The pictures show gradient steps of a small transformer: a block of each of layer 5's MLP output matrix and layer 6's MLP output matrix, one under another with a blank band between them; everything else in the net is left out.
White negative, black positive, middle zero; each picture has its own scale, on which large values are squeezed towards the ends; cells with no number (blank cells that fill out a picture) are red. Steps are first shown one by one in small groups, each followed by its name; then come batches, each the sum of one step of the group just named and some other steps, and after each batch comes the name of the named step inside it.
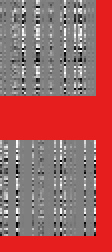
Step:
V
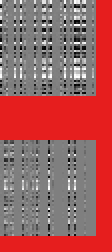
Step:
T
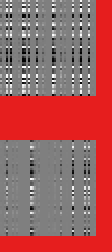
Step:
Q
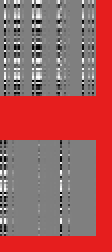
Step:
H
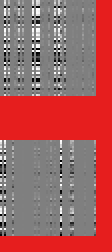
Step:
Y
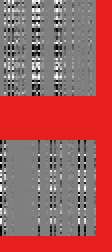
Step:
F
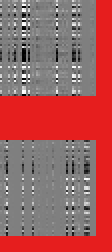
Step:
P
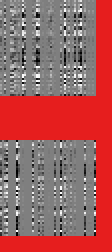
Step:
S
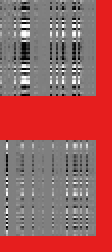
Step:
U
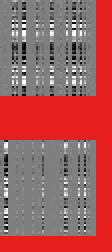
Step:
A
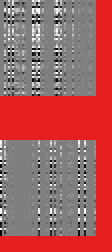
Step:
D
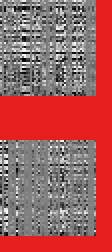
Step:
S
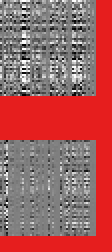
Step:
T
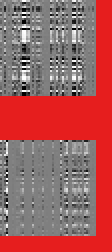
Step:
U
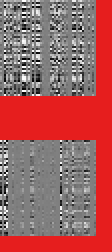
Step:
Y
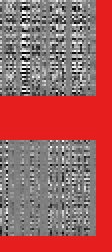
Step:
F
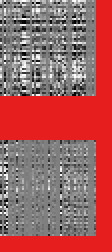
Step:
T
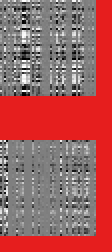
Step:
U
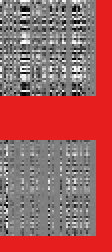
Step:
T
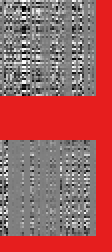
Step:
D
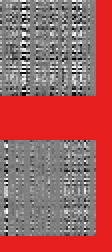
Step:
A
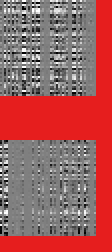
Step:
F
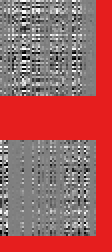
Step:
D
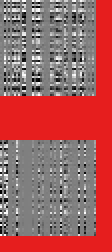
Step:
V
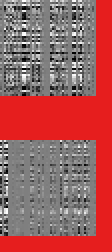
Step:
A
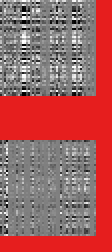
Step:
F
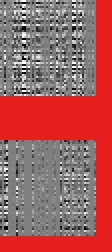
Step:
S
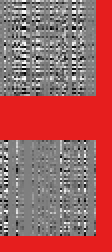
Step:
V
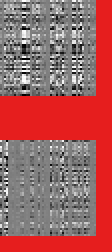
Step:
U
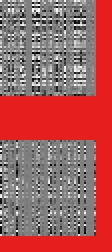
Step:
S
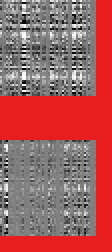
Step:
F
